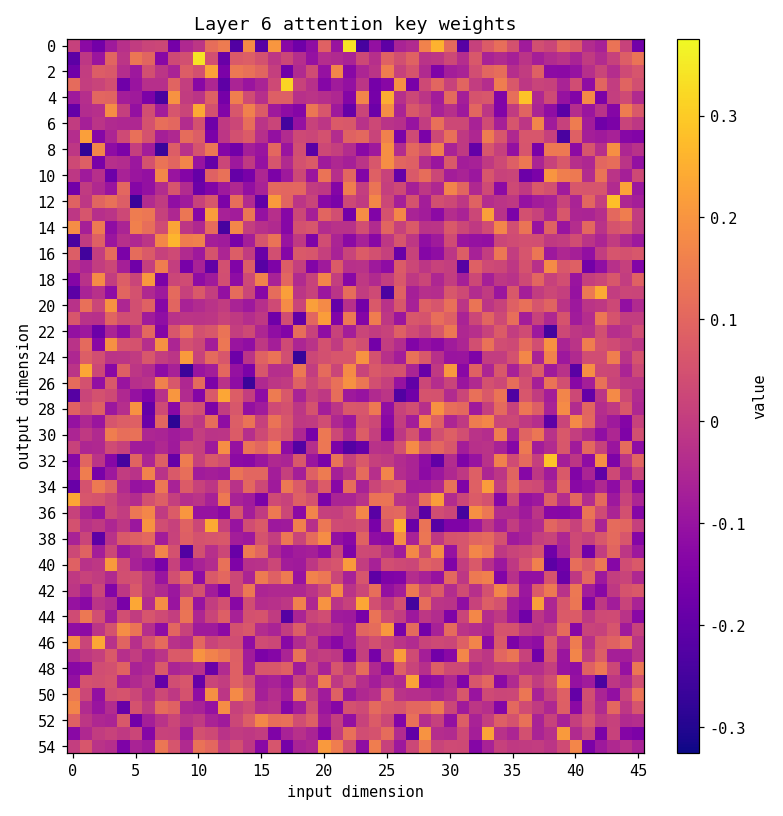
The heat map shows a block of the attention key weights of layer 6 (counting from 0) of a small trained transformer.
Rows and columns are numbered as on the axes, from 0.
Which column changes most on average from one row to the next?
11
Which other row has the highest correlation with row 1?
5
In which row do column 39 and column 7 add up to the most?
10
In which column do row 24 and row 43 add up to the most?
23
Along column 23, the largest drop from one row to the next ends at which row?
44
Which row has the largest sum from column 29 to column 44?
28
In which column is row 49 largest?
27
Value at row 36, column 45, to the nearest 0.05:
-0.15
